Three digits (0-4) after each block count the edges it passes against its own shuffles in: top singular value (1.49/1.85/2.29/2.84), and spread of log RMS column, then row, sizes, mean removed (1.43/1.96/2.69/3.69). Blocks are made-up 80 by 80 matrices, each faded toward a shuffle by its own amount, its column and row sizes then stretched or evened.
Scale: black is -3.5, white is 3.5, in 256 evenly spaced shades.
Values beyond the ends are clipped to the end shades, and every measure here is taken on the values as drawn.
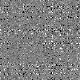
0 2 3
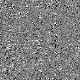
0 2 2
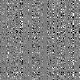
2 4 2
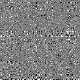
2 2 3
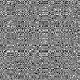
4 0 3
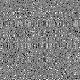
3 0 1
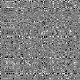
3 2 3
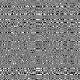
4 0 4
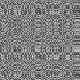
4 0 3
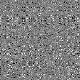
2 1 2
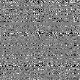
0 2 4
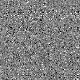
1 1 1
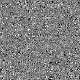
0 1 1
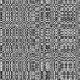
4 4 0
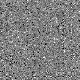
1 1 0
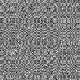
4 0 0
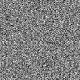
2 0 1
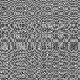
4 0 1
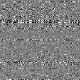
3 1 4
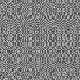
4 1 1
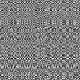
4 0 4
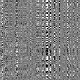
4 4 1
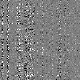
2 4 2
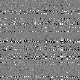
2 1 4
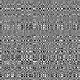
4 2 4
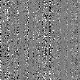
1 4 1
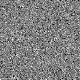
0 0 1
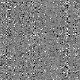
2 3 1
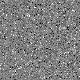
0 1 0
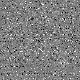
1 0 2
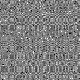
4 0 0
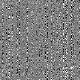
1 4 0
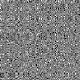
3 2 1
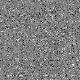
0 1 2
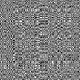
4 2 2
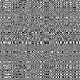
4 0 4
